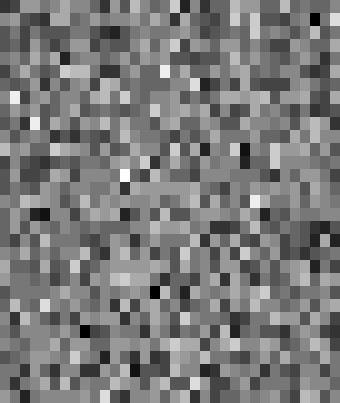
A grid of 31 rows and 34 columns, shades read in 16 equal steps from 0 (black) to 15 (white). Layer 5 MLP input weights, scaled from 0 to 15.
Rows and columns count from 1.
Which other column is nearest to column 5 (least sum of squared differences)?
27
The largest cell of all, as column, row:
13, 14
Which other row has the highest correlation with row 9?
18
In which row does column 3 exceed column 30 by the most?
20
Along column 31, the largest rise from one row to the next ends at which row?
21
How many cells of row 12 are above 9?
9
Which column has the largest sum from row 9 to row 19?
26
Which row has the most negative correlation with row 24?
25
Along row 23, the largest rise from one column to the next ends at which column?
17
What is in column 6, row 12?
12
